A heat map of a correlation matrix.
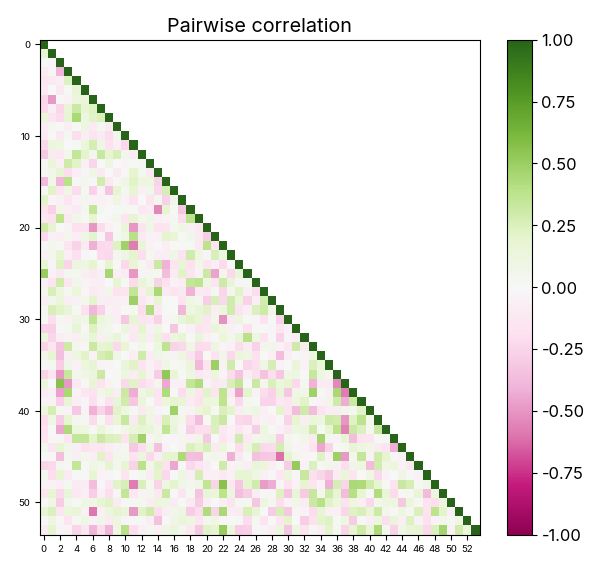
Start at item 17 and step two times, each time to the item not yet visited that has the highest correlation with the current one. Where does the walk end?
36
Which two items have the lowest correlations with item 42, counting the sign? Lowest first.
37, 2
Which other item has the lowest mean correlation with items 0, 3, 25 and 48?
11
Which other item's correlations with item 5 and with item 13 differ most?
29
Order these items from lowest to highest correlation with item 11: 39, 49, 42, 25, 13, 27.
25, 39, 49, 13, 42, 27
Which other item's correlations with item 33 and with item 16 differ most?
40
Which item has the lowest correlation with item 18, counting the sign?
14
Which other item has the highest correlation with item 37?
2
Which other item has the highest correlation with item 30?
6
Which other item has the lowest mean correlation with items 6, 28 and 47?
51
